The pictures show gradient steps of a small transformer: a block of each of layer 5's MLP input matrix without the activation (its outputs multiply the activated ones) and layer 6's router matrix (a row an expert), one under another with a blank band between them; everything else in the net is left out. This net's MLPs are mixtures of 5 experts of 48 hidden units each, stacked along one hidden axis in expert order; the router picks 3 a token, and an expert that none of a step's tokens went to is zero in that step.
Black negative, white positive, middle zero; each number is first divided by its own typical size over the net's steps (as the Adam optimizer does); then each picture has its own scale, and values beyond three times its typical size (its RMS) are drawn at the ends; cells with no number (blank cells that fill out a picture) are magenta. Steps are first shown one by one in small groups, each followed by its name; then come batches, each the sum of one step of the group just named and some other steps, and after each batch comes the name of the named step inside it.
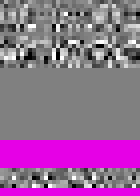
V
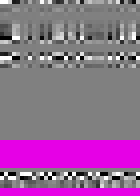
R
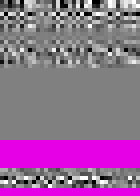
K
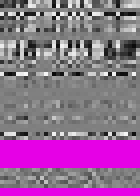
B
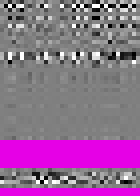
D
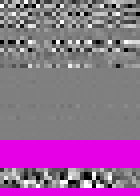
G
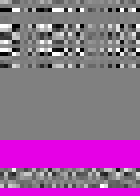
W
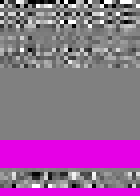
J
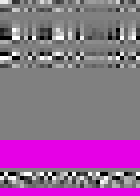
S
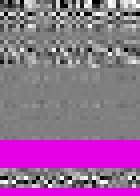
K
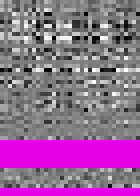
G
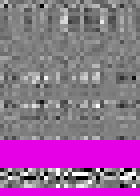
R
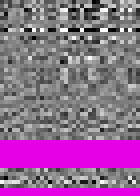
K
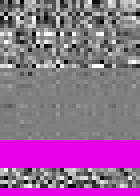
K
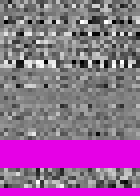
D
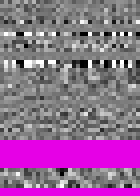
G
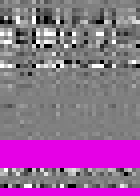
W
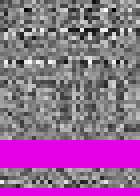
K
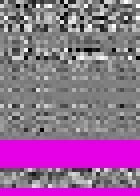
J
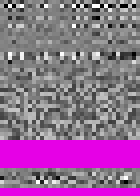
D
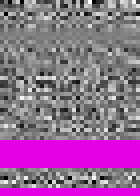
K
